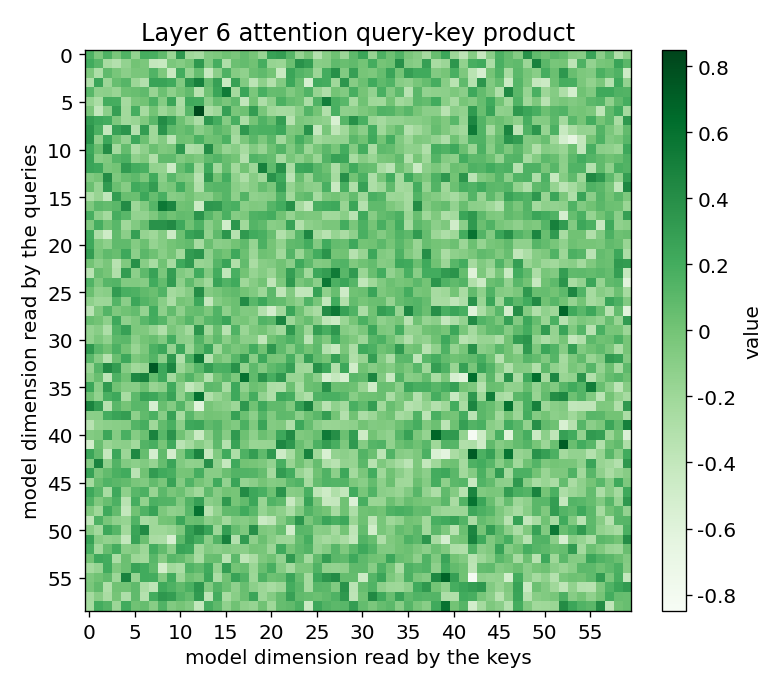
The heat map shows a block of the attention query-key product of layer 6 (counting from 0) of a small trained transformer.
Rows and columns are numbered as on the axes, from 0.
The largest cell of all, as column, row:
12, 6
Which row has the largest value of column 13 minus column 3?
10
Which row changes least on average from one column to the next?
20
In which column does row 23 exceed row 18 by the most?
40
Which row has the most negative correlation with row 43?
2
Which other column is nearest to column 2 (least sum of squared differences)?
55
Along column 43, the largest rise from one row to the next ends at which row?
3
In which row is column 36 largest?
16
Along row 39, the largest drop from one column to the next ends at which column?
52
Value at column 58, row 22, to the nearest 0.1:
0.3
